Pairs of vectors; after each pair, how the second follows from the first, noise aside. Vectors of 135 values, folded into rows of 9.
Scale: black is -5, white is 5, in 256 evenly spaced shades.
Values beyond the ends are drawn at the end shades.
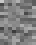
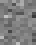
reversed, partly zeroed.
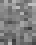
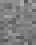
reversed, negated, shrunk.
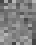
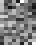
reversed, negated, scaled up.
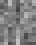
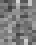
reversed.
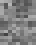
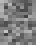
copied.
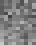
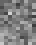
copied.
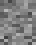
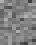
reversed, partly zeroed.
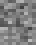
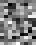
reversed, scaled up.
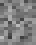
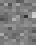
wrapped around, negated, partly zeroed.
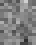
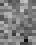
copied.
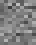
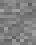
reversed, negated, shrunk.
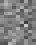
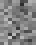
reversed, negated.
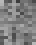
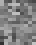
copied.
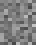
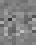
wrapped around, negated, partly zeroed.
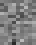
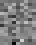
copied.
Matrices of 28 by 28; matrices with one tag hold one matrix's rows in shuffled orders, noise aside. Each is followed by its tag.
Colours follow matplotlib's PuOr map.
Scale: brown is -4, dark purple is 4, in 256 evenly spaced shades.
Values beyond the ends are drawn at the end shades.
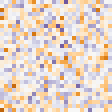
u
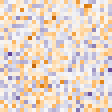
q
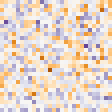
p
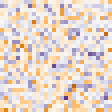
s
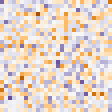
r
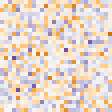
s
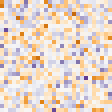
r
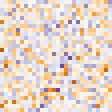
u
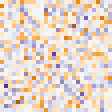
r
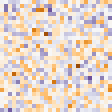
q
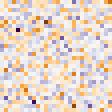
s
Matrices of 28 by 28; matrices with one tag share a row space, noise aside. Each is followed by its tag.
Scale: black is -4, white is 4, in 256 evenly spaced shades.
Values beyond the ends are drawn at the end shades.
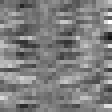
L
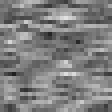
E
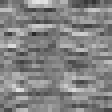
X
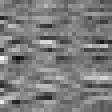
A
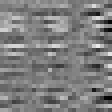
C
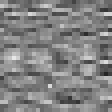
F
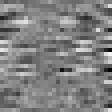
L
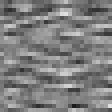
E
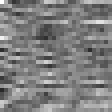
A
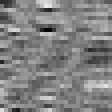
A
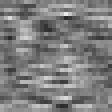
E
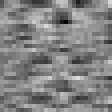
E
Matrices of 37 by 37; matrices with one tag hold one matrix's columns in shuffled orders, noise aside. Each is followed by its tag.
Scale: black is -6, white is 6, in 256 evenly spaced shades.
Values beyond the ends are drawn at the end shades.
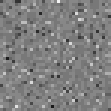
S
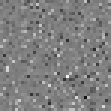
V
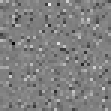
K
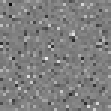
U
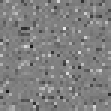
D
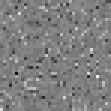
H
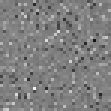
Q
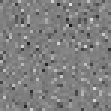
K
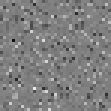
Q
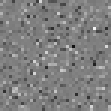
D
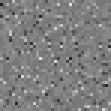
U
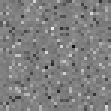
D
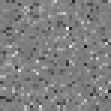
D
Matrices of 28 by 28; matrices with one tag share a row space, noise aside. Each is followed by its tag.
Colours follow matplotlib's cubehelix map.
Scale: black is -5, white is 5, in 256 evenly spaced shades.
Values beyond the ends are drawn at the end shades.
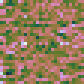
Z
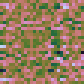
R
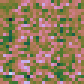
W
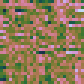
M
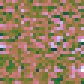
R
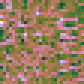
Z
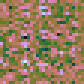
W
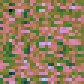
W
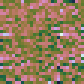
R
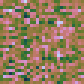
W
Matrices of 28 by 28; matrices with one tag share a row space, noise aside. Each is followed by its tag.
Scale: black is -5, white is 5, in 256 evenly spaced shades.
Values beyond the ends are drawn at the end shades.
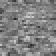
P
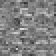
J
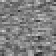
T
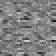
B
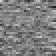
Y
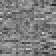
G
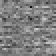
G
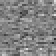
J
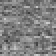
G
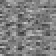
P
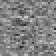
J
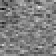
T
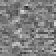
J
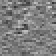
B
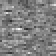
B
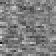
P
